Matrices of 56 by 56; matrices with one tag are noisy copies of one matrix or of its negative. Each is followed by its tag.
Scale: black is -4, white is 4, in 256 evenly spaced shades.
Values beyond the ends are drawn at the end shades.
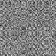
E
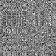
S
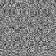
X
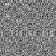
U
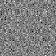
X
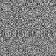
U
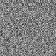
U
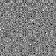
U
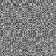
U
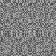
U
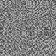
E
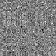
S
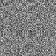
U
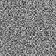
E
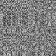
S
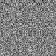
U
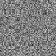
X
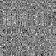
S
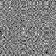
E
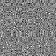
U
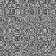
X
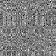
S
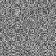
X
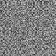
E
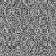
X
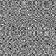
E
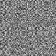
E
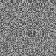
U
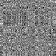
S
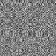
U
